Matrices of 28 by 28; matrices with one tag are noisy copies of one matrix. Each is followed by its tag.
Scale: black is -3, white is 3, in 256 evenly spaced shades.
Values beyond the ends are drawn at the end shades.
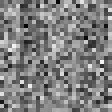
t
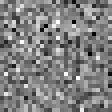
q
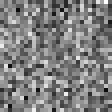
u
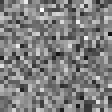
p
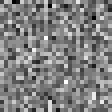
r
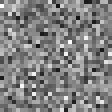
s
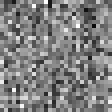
r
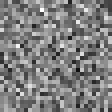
p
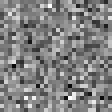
t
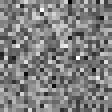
p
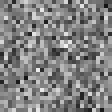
p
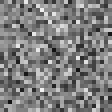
p
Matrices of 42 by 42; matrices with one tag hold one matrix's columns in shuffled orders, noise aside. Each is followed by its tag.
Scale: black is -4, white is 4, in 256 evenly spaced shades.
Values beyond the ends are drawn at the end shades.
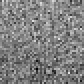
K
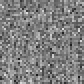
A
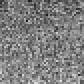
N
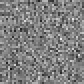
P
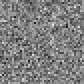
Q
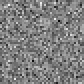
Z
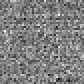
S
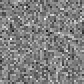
P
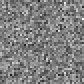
Z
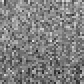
K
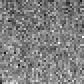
N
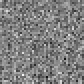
A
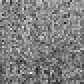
K
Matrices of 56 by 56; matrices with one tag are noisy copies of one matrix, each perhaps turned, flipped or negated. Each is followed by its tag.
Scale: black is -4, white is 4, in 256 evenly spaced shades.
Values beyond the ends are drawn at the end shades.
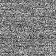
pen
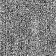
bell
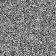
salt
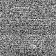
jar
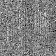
jar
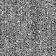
bell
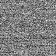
pen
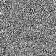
salt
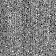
jar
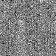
bell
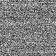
pen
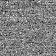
pen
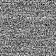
pen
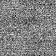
bell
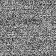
bell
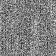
bell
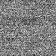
bell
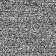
pen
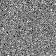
salt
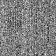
jar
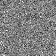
salt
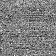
jar
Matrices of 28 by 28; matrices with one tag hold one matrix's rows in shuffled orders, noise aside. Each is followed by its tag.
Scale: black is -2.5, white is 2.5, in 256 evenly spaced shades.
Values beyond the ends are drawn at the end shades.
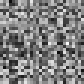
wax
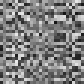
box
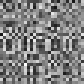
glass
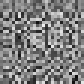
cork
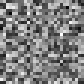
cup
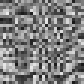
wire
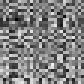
wax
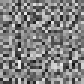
cork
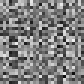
wax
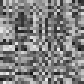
wire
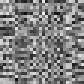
wire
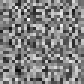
cork
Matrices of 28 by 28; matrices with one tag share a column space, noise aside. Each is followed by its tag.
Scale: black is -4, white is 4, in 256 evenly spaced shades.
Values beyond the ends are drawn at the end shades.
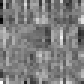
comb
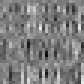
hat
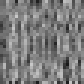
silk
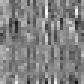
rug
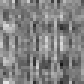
silk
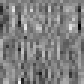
hat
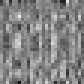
silk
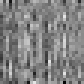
silk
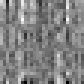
comb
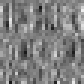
hat
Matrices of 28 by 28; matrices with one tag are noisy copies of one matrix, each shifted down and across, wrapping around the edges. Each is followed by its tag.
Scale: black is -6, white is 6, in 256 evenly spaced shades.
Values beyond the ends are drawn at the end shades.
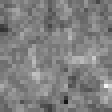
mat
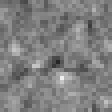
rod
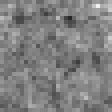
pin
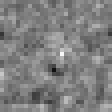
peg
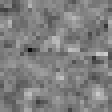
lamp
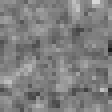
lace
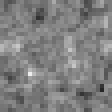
mat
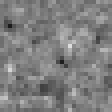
peg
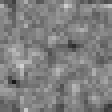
peg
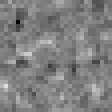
lace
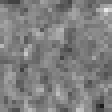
rod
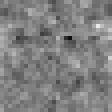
pin
